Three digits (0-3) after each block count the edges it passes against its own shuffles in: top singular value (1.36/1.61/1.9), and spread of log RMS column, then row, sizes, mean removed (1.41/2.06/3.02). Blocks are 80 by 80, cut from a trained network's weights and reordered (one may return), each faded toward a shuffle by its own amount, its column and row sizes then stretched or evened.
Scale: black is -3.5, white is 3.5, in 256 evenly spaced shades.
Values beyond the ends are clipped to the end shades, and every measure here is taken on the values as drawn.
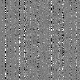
3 3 0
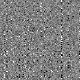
3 2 1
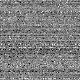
3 1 2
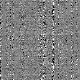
1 3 0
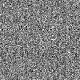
1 0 1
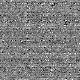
2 1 2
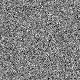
0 0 0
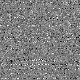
0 0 2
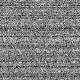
3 0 2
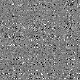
0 2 2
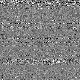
0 0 3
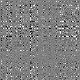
3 3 3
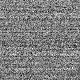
2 0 1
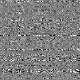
3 1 3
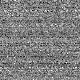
2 0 2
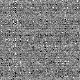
2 2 1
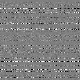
2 1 3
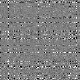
3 2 3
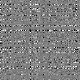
1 2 3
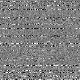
2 0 3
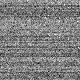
3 0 0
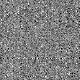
1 1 1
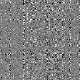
3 3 2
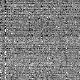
3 2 1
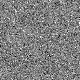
0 0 0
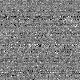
1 0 2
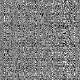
1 3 0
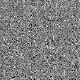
0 2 1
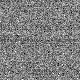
0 0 0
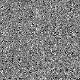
0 2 1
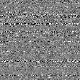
2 0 3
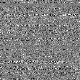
0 0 3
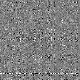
1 2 2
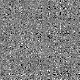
0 2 2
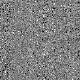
0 2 0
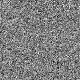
1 0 0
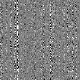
2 3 1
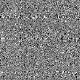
2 1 2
